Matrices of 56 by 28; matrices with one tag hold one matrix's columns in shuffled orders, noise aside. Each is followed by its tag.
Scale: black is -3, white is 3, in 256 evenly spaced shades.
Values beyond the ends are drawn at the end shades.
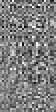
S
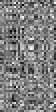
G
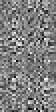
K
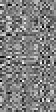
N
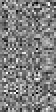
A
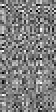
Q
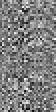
K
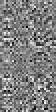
K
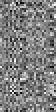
A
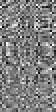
S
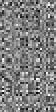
A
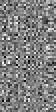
N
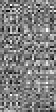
Q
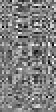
S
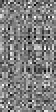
G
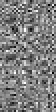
Q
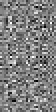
N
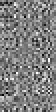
A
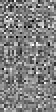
S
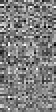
S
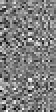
K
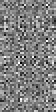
N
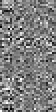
K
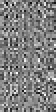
A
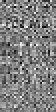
S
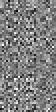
K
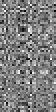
Q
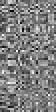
Q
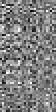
Q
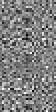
K
